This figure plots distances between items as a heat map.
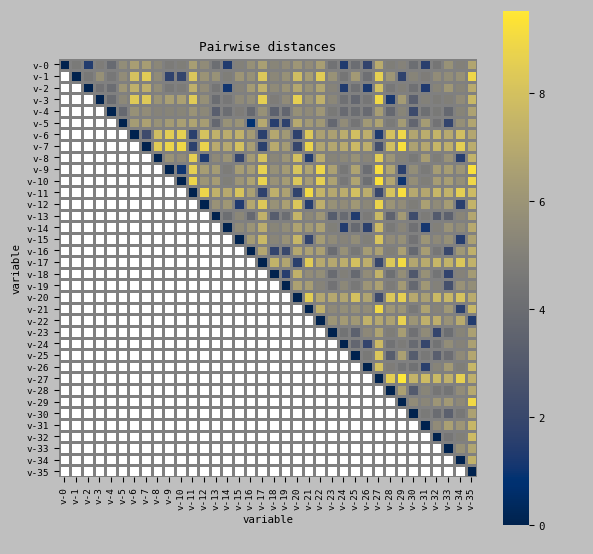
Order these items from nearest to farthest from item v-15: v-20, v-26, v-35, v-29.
v-26, v-29, v-35, v-20
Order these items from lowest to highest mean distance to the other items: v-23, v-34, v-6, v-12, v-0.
v-0, v-23, v-34, v-12, v-6
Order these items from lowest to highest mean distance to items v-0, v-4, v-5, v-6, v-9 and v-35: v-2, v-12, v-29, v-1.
v-2, v-1, v-29, v-12
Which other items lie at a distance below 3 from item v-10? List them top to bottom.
v-1, v-9, v-29
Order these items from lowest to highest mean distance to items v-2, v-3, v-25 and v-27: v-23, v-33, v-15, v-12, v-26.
v-26, v-23, v-33, v-15, v-12
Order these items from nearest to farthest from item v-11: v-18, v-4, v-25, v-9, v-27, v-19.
v-27, v-4, v-19, v-18, v-25, v-9
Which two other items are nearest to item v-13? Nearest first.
v-25, v-30
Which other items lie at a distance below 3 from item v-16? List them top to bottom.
v-5, v-18, v-19, v-33
